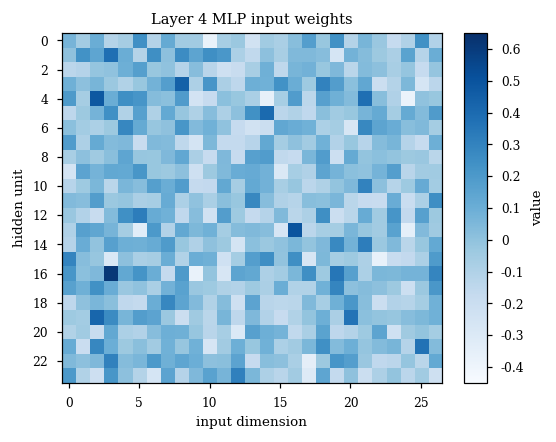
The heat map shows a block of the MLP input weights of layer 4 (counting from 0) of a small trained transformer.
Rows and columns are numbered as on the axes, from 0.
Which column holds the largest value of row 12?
5
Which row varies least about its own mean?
2
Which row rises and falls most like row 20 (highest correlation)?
8
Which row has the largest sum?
16
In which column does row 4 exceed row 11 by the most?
21
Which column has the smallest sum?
24
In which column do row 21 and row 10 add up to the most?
25
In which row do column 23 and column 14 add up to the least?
4
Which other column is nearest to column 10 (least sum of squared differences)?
1
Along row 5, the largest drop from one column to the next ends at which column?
15
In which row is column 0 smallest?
9
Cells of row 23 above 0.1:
6
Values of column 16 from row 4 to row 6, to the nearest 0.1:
0.2 -0.1 0.1
